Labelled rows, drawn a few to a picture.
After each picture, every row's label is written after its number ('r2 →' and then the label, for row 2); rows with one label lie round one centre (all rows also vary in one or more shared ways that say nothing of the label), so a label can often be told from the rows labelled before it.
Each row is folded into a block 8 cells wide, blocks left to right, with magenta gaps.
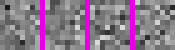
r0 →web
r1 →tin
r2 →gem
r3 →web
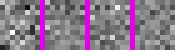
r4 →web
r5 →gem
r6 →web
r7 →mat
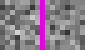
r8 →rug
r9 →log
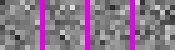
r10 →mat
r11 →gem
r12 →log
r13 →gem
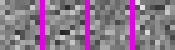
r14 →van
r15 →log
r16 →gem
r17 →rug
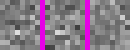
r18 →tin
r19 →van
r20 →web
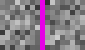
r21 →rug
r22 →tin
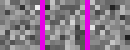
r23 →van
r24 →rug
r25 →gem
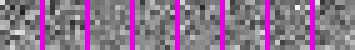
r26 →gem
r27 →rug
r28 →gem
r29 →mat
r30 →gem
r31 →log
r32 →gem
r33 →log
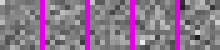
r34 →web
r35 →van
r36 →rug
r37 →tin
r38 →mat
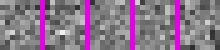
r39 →web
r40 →tin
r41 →log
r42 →mat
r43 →mat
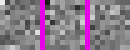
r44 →log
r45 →log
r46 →web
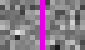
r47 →gem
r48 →gem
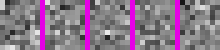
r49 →log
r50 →web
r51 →van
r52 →tin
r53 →gem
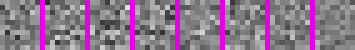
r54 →mat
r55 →log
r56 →tin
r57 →gem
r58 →web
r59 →gem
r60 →web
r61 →mat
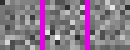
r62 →gem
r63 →log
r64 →rug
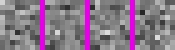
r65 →web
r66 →web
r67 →van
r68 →rug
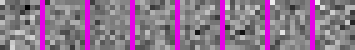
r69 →tin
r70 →van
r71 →log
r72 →web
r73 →web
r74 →web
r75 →web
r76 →van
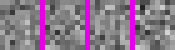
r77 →log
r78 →log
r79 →van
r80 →rug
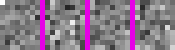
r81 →web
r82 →log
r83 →log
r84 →gem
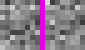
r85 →mat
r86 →rug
